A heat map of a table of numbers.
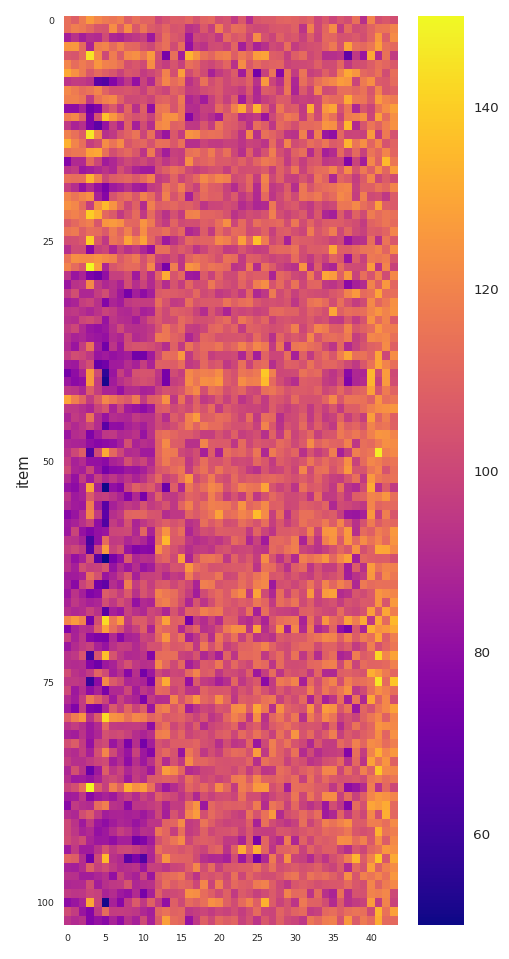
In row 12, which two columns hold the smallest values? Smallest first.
4, 3
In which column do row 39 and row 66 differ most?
5
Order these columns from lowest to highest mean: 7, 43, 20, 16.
7, 16, 20, 43
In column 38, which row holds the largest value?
95
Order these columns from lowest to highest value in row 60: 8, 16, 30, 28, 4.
8, 16, 4, 28, 30
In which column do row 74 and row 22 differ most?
3
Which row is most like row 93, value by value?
38
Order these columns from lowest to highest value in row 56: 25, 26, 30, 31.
30, 31, 26, 25
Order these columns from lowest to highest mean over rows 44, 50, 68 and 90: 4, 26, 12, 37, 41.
4, 26, 12, 37, 41
